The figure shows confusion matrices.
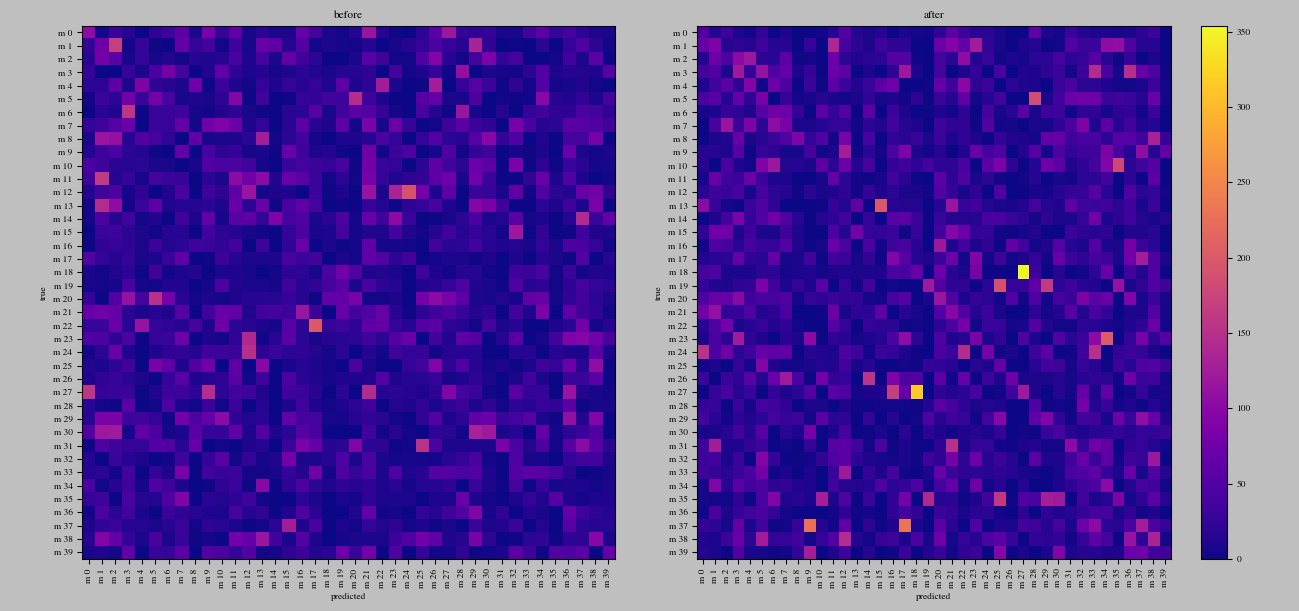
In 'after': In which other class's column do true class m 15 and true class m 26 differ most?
m 14
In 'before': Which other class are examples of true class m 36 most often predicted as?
m 29
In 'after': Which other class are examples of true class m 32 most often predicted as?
m 38
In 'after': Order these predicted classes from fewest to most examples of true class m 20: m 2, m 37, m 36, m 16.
m 37, m 16, m 2, m 36
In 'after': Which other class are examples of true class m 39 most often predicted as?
m 9
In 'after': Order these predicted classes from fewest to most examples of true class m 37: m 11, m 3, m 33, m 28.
m 11, m 28, m 3, m 33
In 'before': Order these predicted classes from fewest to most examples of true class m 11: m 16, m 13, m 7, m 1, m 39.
m 39, m 7, m 16, m 13, m 1
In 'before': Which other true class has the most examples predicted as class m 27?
m 0
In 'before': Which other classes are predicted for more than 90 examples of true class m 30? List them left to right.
m 1, m 2, m 29
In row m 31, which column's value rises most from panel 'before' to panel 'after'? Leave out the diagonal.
m 21
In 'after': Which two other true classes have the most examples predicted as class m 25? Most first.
m 19, m 35
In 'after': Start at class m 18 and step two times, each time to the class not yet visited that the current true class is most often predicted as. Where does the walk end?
m 16
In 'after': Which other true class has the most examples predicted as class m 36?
m 3
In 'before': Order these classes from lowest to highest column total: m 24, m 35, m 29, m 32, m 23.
m 35, m 24, m 23, m 32, m 29
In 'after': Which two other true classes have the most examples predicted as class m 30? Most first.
m 35, m 39
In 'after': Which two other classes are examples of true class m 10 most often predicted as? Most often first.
m 35, m 6
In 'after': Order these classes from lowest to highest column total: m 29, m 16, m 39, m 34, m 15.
m 39, m 15, m 29, m 16, m 34
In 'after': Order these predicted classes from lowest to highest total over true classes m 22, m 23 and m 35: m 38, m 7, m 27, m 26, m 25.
m 26, m 7, m 27, m 38, m 25
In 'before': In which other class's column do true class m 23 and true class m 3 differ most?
m 12
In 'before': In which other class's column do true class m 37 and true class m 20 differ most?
m 5
